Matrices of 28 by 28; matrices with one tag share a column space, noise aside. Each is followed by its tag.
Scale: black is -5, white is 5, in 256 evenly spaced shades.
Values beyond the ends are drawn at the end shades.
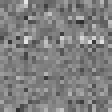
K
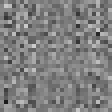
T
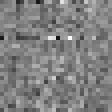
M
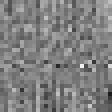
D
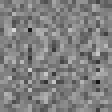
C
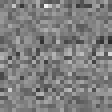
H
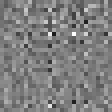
T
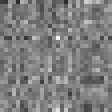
M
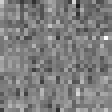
M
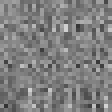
D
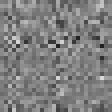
K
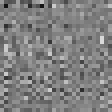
H
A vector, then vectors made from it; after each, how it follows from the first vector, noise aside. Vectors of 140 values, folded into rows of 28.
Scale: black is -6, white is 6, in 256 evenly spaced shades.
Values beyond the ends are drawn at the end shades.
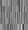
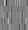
reversed, negated, partly zeroed.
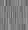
reversed, negated, shrunk.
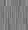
reversed, shrunk.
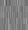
reversed, negated, shrunk.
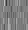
reversed, negated, partly zeroed.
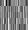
reversed, negated, scaled up.
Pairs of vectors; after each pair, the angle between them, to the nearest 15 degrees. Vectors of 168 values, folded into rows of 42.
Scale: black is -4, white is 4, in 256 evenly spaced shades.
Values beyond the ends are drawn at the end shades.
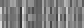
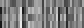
165 degrees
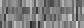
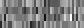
30 degrees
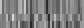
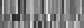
135 degrees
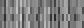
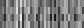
15 degrees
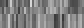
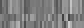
90 degrees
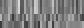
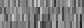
90 degrees
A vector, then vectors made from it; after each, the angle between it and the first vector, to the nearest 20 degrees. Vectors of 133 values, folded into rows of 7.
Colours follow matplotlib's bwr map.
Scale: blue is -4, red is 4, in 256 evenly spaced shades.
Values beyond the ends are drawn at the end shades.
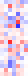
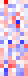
140 degrees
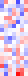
100 degrees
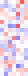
120 degrees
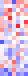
120 degrees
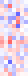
40 degrees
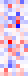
20 degrees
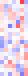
120 degrees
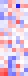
60 degrees
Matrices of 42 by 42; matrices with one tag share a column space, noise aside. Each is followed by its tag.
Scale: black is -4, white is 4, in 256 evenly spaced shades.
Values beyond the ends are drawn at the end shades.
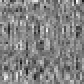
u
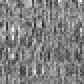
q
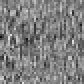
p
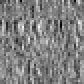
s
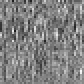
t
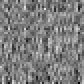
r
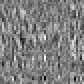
p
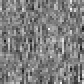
r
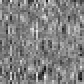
u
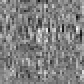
t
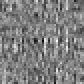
r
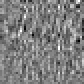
t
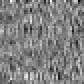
u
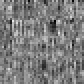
s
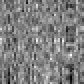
r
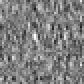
p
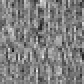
q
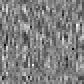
p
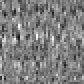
p
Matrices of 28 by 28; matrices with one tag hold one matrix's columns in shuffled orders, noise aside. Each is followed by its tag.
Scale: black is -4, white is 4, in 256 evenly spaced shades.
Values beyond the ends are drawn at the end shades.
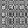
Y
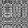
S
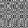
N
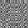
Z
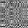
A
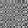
Z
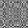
A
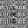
Y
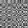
Z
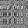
Y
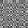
Z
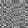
Z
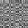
Z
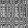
S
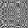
A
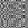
N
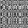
Y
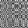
N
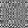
A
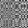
N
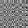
Z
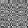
Z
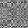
A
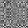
A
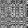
S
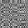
Z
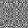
A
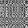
S
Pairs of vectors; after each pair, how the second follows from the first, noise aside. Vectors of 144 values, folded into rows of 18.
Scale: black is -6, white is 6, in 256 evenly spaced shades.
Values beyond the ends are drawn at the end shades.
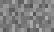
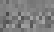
reversed, negated, partly zeroed.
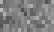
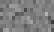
reversed, negated, partly zeroed.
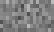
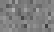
wrapped around, negated, partly zeroed.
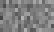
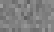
reversed, negated, shrunk.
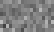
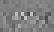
wrapped around, partly zeroed.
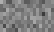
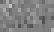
wrapped around, negated, partly zeroed.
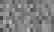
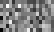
scaled up.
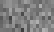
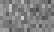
wrapped around, negated.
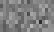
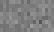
shrunk.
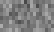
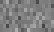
reversed, negated, partly zeroed.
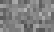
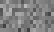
wrapped around, negated.
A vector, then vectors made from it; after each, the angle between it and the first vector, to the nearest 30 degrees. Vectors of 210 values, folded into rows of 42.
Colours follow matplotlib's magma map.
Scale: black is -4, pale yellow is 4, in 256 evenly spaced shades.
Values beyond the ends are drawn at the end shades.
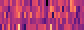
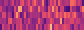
60 degrees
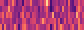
150 degrees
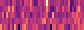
150 degrees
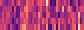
120 degrees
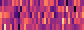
120 degrees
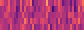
120 degrees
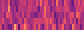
120 degrees
